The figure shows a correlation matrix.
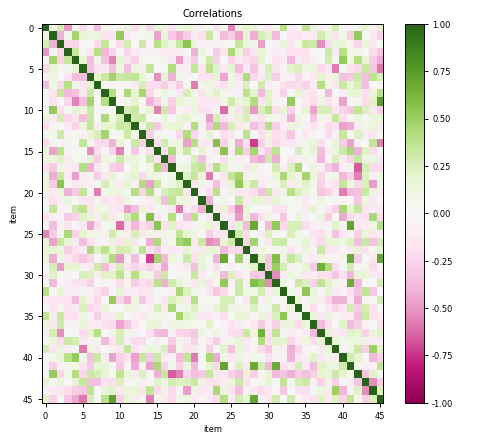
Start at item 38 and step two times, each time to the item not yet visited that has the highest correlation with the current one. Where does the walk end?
37
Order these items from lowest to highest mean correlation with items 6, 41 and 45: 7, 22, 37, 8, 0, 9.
22, 0, 7, 37, 8, 9
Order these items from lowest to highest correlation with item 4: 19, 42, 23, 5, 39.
23, 19, 39, 5, 42
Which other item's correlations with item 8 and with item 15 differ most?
6
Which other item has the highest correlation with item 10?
1
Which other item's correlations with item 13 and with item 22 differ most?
11
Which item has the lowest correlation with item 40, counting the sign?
20
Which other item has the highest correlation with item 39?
44
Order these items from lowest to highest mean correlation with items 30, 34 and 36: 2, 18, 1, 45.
45, 1, 18, 2
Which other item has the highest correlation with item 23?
14
